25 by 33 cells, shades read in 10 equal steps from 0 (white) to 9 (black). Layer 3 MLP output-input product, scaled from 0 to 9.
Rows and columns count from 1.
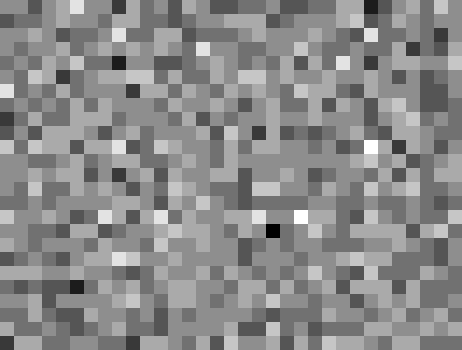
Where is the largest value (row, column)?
17, 20
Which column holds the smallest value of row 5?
25
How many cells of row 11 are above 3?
18
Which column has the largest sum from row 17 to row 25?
5
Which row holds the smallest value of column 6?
1
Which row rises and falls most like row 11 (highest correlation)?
3
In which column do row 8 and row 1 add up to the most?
27
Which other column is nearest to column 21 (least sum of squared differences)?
16
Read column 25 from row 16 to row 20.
5 5 5 3 5
